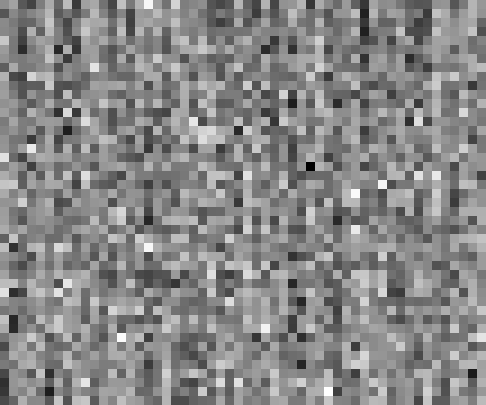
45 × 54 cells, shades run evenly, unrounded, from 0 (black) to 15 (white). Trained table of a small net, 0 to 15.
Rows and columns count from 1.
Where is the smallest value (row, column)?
19, 35
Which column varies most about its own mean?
41
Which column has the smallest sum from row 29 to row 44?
38
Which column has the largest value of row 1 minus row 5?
17
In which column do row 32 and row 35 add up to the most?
8
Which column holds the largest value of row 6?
23
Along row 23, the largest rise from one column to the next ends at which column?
28
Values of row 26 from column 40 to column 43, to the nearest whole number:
14 9 6 10
